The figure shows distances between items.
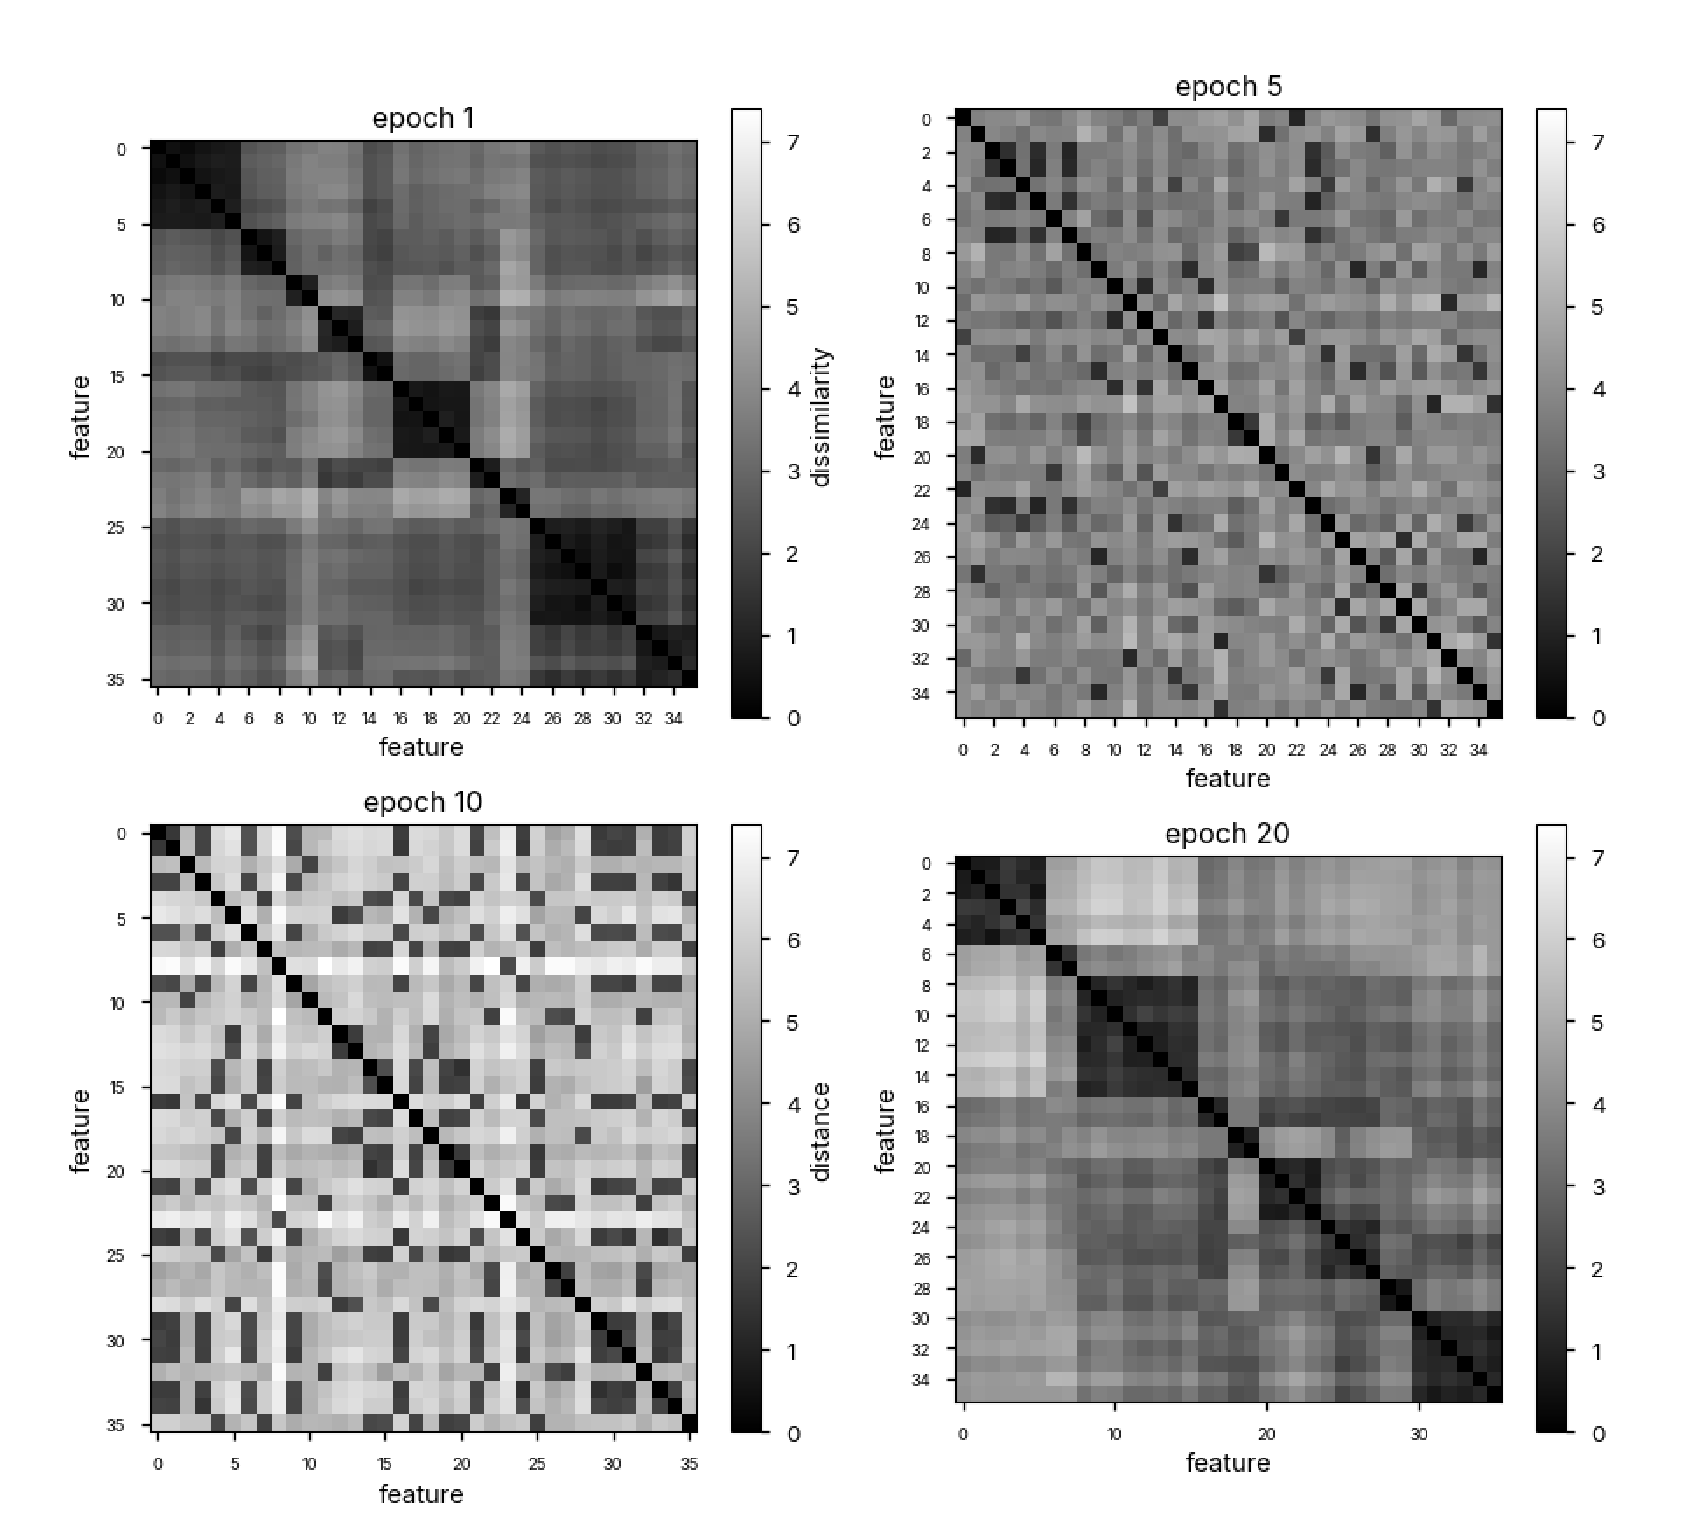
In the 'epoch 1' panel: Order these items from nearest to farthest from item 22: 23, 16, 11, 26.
11, 26, 23, 16
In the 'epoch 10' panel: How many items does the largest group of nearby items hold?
13
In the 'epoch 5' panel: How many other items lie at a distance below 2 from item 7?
4
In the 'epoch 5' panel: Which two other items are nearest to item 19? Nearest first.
18, 8
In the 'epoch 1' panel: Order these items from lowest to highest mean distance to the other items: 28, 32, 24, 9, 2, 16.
28, 32, 2, 16, 9, 24
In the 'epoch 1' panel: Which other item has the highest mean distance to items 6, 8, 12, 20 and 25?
23
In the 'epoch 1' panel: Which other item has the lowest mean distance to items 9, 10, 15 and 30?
14
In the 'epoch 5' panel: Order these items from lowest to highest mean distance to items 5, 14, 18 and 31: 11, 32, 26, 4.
4, 26, 32, 11
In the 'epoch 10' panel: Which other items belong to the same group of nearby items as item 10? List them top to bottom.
2
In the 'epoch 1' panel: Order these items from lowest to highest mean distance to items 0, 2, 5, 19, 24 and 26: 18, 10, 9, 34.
18, 34, 9, 10
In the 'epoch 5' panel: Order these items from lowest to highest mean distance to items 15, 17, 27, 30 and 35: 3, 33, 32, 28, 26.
28, 26, 3, 33, 32
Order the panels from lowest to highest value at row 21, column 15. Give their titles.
epoch 1, epoch 20, epoch 5, epoch 10
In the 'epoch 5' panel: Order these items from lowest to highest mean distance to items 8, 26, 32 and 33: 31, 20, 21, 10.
10, 21, 20, 31
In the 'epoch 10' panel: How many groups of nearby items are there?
6
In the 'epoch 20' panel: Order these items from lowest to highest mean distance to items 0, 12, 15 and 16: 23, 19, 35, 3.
23, 35, 19, 3
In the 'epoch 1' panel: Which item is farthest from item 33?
10
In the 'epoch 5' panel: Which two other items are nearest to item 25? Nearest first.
29, 18
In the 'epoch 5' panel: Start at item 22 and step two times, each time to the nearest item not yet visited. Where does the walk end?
13
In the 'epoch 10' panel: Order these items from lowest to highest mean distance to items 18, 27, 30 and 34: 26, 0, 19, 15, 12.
0, 26, 12, 19, 15
